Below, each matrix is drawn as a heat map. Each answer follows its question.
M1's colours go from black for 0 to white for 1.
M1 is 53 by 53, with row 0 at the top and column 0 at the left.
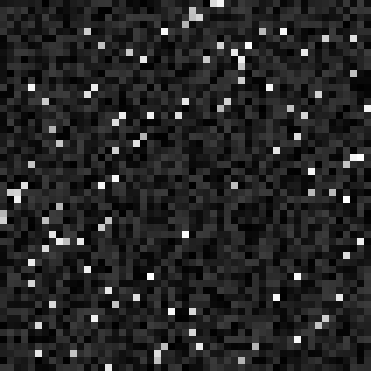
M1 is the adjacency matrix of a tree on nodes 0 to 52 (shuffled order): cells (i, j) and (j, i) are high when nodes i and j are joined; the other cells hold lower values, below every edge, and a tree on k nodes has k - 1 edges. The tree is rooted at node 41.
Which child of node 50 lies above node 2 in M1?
5
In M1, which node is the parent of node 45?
46
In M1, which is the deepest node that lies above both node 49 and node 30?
31
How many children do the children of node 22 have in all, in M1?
2
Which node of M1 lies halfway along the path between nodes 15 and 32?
6
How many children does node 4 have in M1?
3
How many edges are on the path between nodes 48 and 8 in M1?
4
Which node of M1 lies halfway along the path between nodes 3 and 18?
33
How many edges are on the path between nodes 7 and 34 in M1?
9
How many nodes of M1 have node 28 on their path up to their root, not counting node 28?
6
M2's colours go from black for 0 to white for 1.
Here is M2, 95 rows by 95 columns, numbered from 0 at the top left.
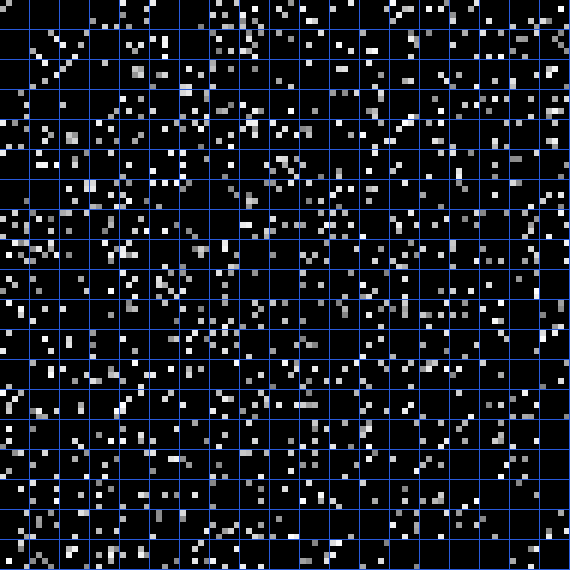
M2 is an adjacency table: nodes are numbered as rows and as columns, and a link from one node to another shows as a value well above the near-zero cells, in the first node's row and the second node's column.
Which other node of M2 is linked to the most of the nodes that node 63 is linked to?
node 34
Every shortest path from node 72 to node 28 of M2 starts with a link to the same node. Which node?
node 23
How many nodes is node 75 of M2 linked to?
12
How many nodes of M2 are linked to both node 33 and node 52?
3
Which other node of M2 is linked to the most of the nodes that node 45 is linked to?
node 67
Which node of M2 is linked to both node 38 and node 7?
node 27
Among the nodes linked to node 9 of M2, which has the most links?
node 42
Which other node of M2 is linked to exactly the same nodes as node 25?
node 48
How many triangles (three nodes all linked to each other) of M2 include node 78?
0
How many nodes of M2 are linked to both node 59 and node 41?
0
